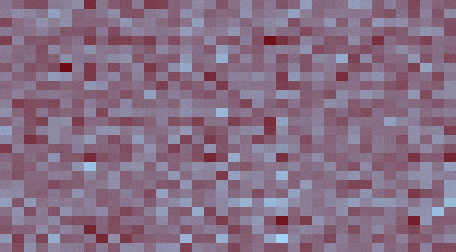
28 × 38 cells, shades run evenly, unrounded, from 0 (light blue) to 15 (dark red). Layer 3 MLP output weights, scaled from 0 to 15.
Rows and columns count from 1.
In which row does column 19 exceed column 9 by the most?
10
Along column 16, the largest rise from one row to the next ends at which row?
28
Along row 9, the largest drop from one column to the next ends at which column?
25
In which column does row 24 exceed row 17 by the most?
18
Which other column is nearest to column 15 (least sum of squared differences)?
12
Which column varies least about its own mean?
27
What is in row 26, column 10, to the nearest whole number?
10
